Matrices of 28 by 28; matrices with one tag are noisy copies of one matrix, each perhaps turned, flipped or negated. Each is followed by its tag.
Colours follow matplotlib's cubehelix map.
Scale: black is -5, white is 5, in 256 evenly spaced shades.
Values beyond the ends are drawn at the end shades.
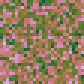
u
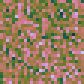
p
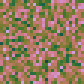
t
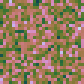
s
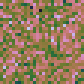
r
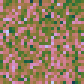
p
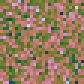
r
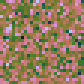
t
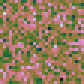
t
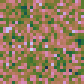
t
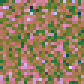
u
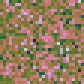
r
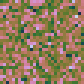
u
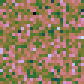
s
